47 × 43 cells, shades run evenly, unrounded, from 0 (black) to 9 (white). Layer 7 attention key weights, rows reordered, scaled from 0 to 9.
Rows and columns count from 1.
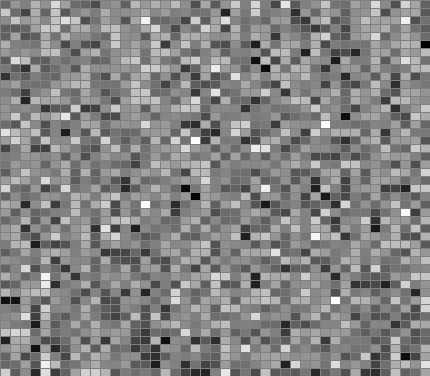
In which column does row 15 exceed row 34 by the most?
7
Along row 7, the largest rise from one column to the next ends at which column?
32
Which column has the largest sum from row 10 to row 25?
38
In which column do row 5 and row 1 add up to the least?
28
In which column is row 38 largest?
34
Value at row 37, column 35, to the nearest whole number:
6
